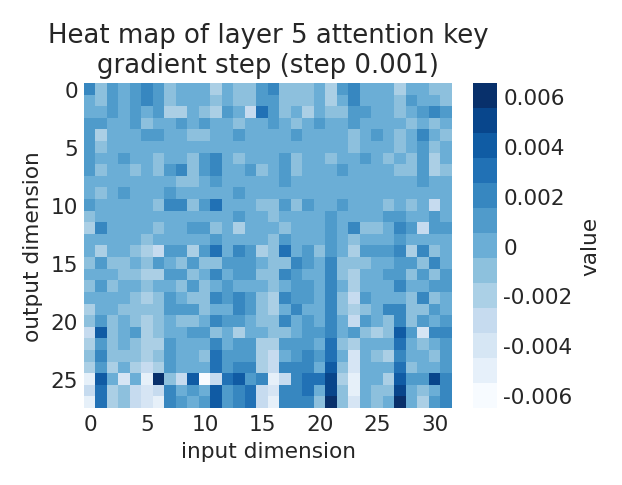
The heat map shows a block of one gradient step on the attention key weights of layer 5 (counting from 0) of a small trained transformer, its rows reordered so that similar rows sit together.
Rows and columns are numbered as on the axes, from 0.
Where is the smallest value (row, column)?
25, 10
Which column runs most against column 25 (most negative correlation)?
1
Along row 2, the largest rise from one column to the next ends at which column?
15
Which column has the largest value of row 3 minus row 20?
23
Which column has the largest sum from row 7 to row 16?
11
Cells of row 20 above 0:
11
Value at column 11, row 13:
0.001
